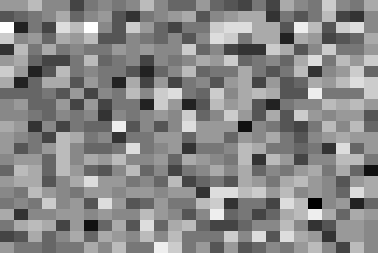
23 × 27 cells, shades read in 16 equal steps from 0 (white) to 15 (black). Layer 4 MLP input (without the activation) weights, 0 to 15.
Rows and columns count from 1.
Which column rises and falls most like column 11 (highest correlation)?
3
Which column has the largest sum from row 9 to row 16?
8
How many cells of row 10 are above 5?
21
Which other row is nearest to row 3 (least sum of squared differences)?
4
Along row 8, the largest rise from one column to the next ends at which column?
2
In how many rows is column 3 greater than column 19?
11
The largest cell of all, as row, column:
19, 23
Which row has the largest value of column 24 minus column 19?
22
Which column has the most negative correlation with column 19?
24
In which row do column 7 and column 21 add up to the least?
17
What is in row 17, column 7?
2
